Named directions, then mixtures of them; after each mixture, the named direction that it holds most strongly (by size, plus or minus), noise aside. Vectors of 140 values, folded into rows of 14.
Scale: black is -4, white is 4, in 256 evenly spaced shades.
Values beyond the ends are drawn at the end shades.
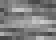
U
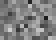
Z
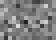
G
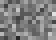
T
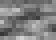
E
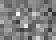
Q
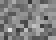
Z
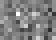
Q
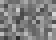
T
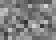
G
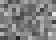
T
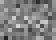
G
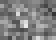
Q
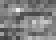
U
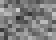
T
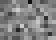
Z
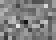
G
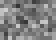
G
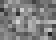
T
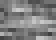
U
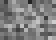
Z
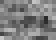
U
